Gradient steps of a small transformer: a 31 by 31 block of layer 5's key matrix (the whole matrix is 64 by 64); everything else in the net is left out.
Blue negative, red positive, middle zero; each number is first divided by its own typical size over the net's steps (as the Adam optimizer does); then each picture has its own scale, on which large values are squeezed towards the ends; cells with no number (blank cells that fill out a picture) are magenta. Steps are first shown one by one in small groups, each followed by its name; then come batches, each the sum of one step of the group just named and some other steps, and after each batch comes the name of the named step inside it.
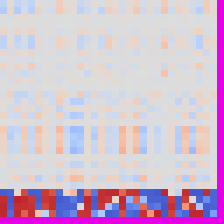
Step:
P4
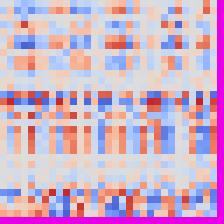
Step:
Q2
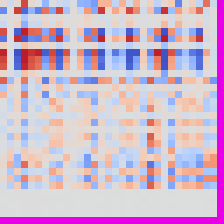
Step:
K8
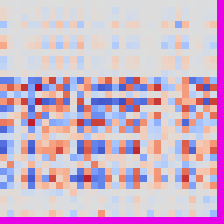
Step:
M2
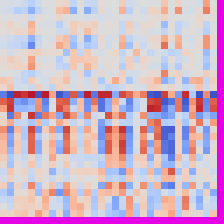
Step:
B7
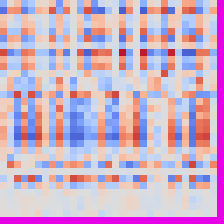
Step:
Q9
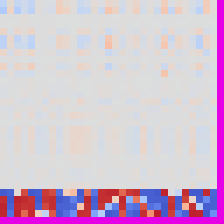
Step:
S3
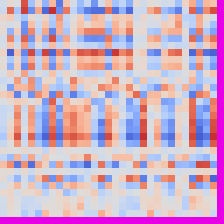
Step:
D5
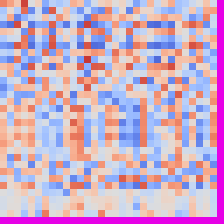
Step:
D5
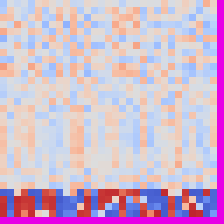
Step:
S3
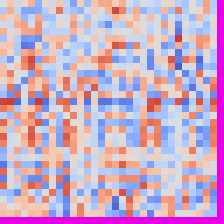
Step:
Q2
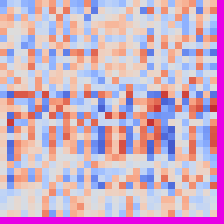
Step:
B7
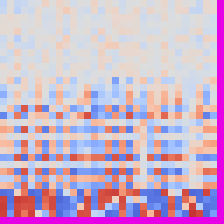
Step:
S3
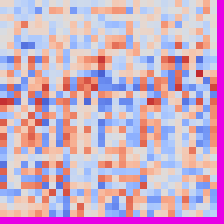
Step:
Q2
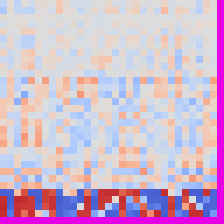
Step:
P4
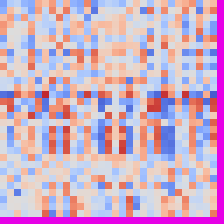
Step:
B7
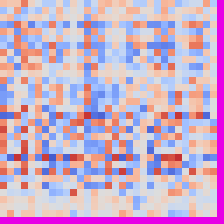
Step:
K8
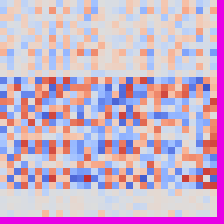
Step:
M2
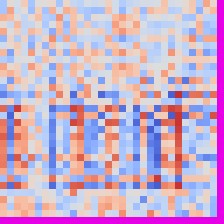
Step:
D5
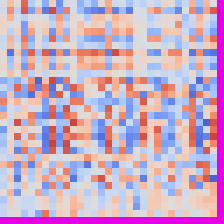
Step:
D5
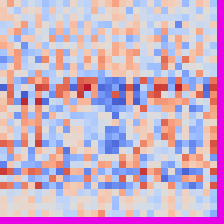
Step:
M2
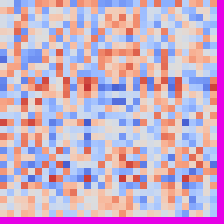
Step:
M2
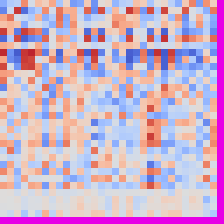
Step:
K8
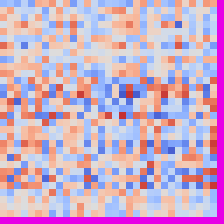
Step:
Q2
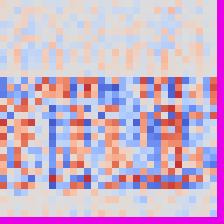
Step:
M2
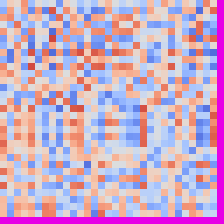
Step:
D5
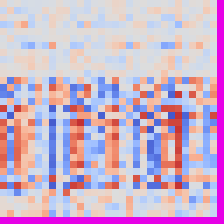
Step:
Q2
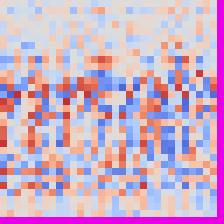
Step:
B7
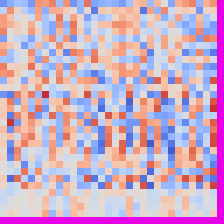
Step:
B7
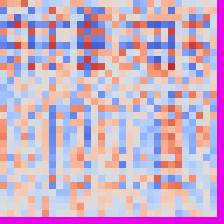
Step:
Q9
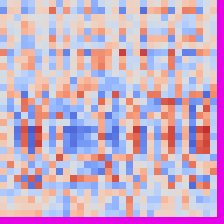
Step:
Q9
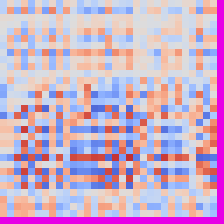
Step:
D5
